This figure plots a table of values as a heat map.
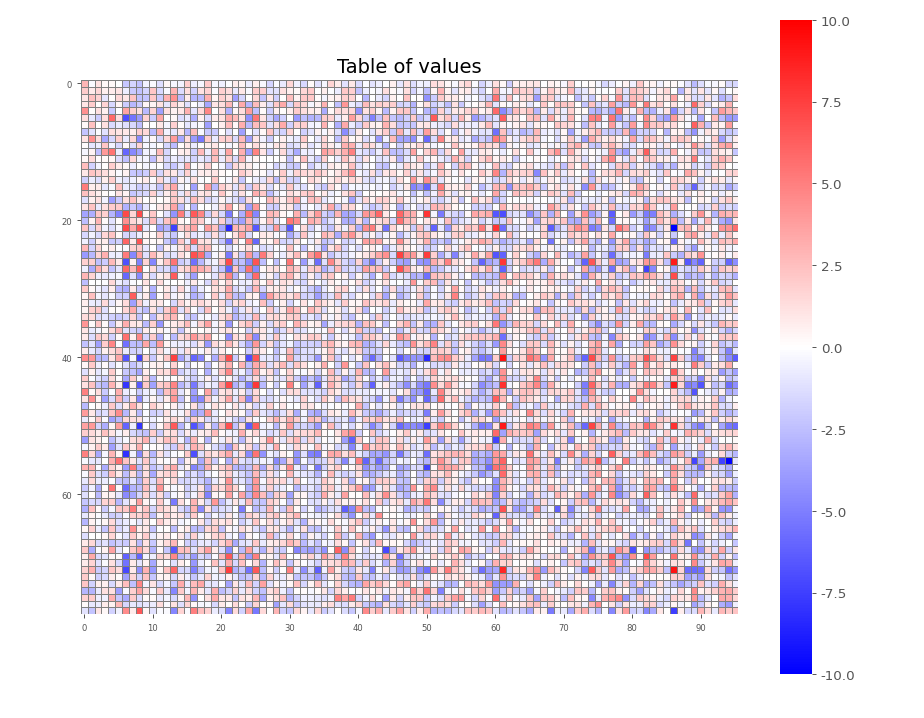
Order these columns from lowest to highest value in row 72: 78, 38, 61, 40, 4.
38, 78, 4, 40, 61
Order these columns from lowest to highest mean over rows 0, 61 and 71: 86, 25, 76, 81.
76, 81, 25, 86
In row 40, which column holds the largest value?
61
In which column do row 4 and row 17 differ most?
60
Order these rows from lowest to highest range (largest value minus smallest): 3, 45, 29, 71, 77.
29, 3, 45, 77, 71
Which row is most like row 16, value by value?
1
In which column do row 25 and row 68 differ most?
44
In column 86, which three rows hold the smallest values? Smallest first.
21, 77, 23
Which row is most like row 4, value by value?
35
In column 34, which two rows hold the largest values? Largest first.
25, 19
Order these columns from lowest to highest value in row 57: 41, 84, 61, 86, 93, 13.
41, 93, 84, 13, 86, 61
